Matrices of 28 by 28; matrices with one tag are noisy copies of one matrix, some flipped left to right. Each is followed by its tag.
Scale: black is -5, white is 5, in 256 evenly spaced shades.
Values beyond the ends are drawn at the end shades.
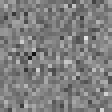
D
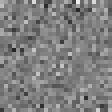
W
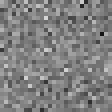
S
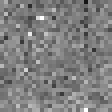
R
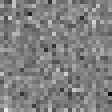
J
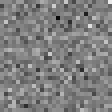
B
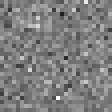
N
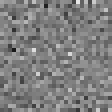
W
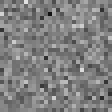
N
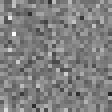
J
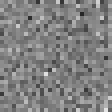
J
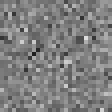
D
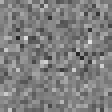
D
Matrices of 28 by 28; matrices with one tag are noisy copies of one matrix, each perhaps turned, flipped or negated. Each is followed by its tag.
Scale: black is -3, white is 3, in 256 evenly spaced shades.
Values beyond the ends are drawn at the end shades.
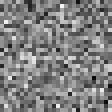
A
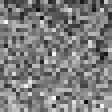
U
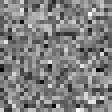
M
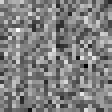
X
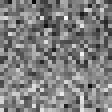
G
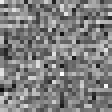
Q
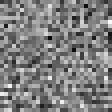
Q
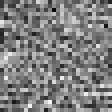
Q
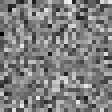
A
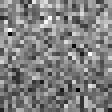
G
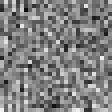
Q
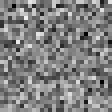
M
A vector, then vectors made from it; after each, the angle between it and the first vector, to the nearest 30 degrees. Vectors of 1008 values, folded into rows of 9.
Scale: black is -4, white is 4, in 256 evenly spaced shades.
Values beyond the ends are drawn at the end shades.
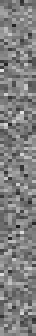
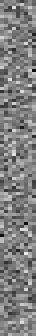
90 degrees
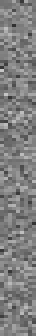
30 degrees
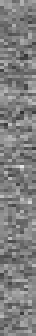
150 degrees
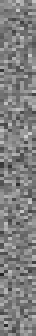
120 degrees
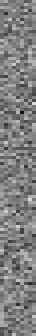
120 degrees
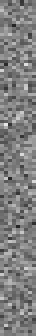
30 degrees
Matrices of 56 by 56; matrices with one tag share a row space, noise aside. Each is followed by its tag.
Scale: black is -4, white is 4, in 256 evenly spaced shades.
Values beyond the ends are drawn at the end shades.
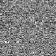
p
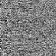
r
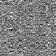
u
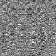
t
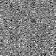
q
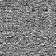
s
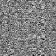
t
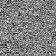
r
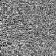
r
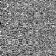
r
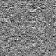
t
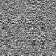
t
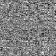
s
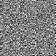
q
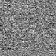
p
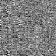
r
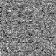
r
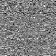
u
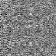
r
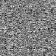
u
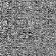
r
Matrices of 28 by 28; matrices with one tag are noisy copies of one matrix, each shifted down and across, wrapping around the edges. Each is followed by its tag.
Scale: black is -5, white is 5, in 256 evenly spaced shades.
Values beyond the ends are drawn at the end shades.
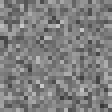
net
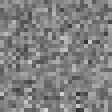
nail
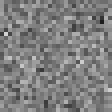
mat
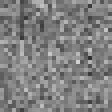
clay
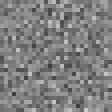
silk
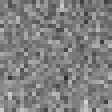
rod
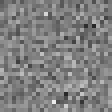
silk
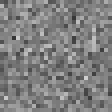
rod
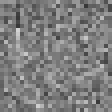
clay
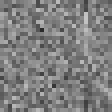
clay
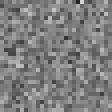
nail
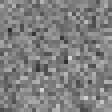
mat
